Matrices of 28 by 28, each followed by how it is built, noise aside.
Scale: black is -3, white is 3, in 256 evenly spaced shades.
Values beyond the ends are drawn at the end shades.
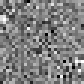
block diagonal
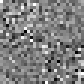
block diagonal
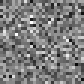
noise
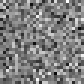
noise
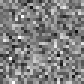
noise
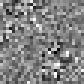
block diagonal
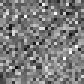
Hankel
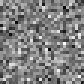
noise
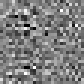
low rank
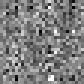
low rank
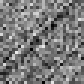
Hankel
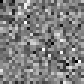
block diagonal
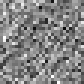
Hankel
